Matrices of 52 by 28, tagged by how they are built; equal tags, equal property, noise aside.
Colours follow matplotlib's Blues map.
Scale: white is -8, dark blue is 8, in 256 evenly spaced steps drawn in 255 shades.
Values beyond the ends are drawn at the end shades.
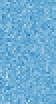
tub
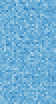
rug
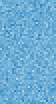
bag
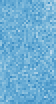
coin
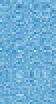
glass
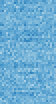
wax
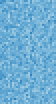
rug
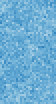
coin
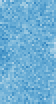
coin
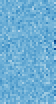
tub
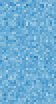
glass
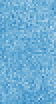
coin
